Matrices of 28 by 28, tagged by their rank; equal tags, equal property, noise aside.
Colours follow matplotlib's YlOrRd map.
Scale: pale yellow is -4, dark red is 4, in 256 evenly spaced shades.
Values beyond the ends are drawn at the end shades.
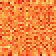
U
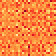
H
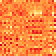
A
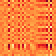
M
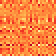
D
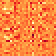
A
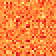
U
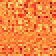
U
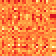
H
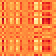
M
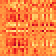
D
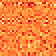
A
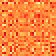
H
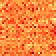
U
